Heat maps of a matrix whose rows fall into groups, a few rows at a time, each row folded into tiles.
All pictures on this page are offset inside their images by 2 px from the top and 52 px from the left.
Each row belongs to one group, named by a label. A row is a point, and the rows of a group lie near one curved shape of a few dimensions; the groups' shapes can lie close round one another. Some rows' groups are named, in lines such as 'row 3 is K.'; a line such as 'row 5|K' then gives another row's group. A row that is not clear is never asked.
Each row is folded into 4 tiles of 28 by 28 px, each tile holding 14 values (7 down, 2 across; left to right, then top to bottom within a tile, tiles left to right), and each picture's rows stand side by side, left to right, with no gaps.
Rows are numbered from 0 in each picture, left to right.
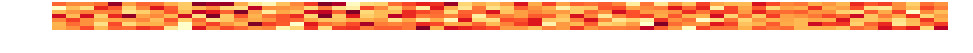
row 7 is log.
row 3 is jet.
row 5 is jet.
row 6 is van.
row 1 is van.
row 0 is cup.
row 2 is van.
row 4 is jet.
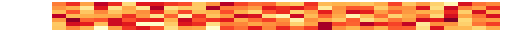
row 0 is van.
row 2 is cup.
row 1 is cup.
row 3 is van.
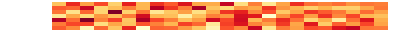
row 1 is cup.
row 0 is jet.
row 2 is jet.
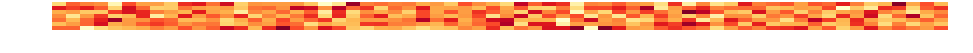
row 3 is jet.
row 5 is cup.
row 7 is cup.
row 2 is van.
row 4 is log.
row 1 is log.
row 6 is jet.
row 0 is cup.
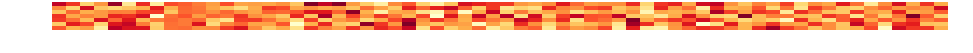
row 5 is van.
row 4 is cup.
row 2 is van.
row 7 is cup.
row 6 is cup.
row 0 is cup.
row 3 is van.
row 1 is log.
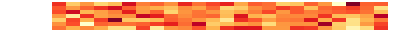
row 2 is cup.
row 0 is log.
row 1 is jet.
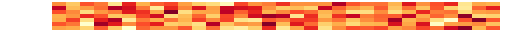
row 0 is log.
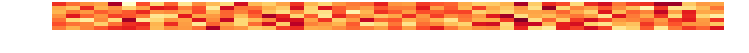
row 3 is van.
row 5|van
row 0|cup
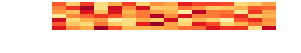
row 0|van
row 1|log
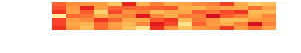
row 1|van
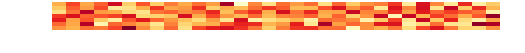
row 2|jet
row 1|cup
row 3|van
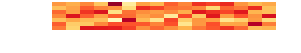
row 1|van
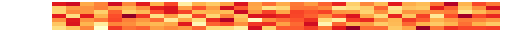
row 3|cup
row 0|cup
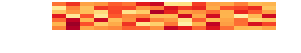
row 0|van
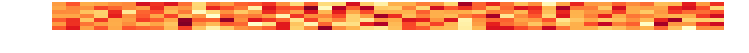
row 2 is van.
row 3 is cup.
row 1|van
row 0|van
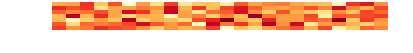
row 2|van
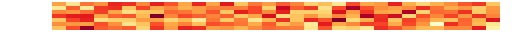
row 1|jet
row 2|jet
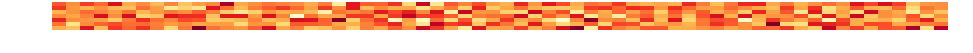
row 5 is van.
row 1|cup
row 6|log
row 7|log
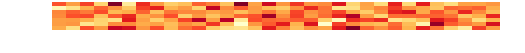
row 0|cup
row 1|cup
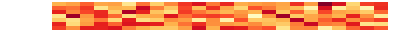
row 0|cup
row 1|jet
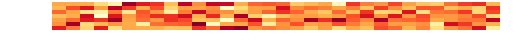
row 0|van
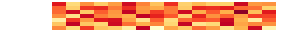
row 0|log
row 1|log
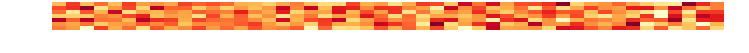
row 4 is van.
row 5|van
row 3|log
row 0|jet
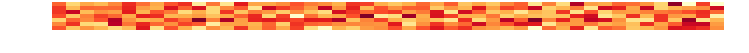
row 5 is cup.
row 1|jet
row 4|jet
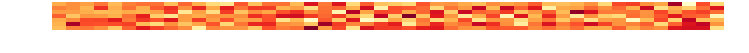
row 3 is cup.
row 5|cup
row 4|cup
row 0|van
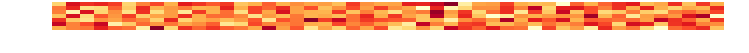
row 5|cup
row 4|jet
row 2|jet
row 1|log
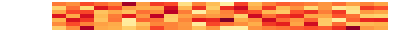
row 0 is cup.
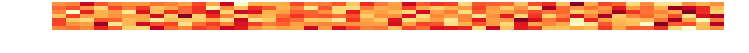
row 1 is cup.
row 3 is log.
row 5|jet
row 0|log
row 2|jet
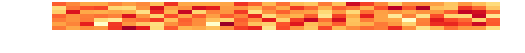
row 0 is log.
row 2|van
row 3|cup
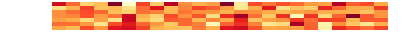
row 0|cup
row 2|cup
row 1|cup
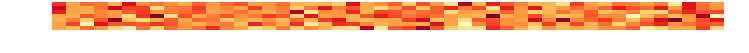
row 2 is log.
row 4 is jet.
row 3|cup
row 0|log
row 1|van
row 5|cup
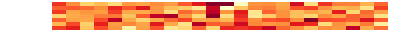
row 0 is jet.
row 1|van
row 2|jet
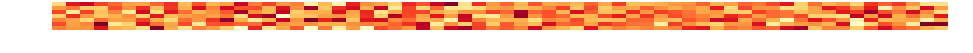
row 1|log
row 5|log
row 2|jet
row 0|log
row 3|jet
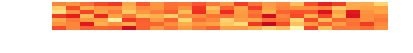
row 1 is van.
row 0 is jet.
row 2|van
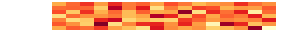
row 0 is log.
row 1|log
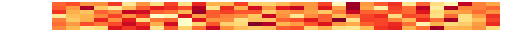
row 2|cup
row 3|van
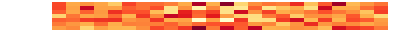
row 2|van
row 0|jet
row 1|jet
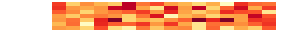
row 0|log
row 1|jet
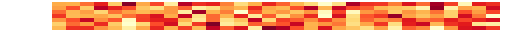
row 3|van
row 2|van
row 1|log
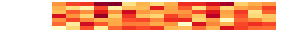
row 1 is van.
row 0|van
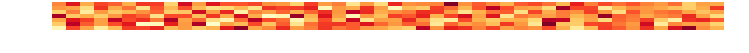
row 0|van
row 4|log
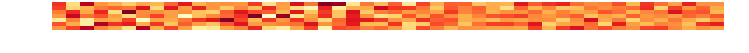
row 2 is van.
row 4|jet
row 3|van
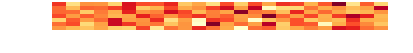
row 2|cup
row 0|log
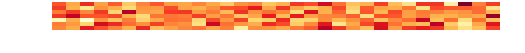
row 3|cup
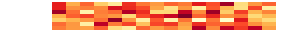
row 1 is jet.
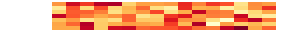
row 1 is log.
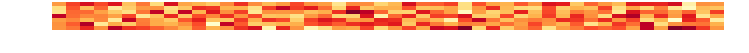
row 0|jet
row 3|log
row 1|log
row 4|van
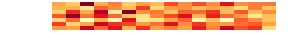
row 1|jet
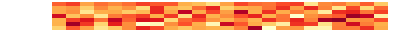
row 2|cup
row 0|van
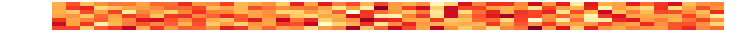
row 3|van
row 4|jet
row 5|van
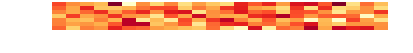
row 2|jet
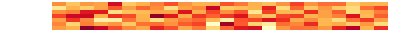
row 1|log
